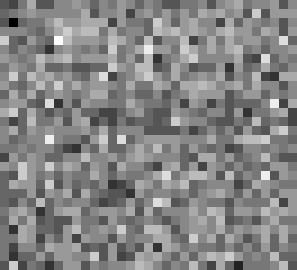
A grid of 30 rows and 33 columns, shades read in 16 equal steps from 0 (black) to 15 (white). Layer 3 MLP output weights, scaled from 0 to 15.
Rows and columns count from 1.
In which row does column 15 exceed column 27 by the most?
30
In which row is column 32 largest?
5
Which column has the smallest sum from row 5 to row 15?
18
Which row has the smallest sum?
14
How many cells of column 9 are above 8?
13
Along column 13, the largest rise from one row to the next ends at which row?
4
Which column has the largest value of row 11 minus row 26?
2
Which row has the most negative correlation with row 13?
3
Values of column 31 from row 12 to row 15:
14 9 7 10
